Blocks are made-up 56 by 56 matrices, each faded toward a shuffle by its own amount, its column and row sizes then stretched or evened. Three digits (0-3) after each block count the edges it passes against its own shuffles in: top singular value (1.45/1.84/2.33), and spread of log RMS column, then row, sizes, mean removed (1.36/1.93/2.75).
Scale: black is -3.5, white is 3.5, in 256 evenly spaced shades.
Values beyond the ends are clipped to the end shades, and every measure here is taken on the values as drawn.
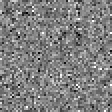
0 1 0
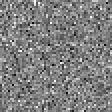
0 0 0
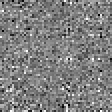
0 1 2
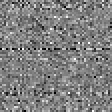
2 0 2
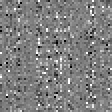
1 3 0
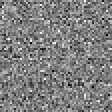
1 1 1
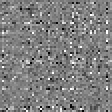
1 2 2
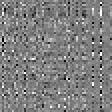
3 3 1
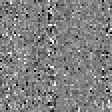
0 2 0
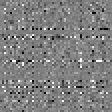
2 2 3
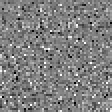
1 1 1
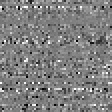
1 1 3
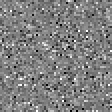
0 0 2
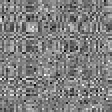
3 0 2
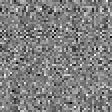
2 0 2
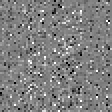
0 2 0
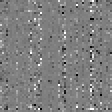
0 3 1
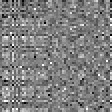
3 2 1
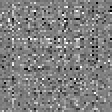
2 2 2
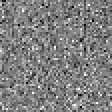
1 1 0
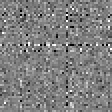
2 2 2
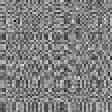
3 1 0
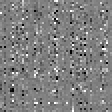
0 3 1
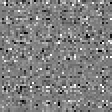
2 1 2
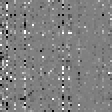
2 3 1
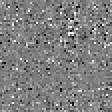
0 1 2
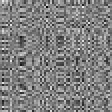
3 3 1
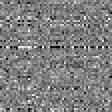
3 1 2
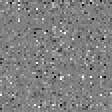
0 1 1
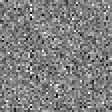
1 1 0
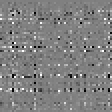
2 2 3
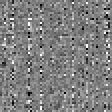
0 3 1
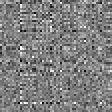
3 2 2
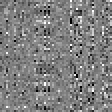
2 3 0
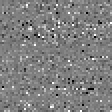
0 1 2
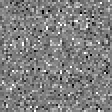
1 0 0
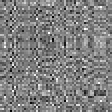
3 2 0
